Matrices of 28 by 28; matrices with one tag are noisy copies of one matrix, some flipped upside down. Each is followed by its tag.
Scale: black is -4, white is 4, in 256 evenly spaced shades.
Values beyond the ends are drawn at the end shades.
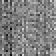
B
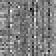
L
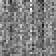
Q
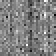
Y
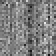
Y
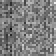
B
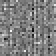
L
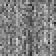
Y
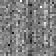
Y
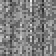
Q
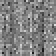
Q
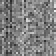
B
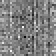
L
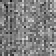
B
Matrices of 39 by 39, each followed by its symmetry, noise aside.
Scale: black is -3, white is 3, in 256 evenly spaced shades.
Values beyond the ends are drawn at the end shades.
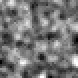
no symmetry.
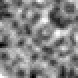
symmetric across the other diagonal.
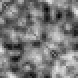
symmetric.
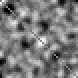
symmetric.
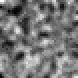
no symmetry.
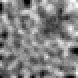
symmetric across the other diagonal.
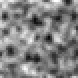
no symmetry.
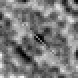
symmetric across the other diagonal.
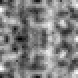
mirrored top to bottom.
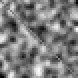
no symmetry.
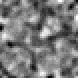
symmetric across the other diagonal.
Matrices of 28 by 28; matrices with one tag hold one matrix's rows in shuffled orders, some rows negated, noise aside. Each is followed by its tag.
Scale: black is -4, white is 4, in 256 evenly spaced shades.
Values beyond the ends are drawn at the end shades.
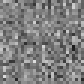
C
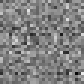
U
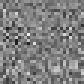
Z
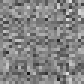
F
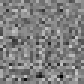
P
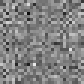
Z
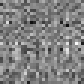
U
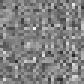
C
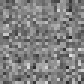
F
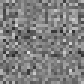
Z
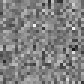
C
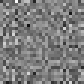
Z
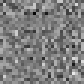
C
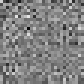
Z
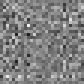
Z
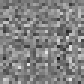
F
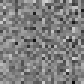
C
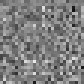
C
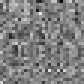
P
